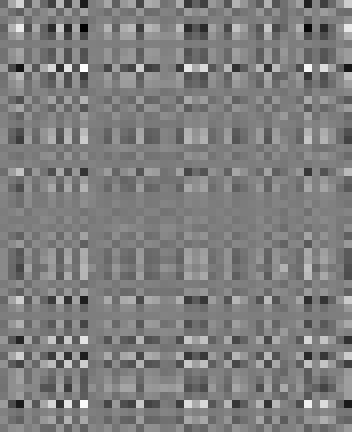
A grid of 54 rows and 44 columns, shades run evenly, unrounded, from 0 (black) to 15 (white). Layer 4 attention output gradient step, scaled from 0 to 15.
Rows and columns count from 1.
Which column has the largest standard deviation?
11
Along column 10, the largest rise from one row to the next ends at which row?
10
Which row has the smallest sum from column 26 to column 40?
4
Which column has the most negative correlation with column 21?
40
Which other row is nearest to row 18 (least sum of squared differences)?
17
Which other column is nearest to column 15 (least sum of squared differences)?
1
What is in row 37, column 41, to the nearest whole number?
9
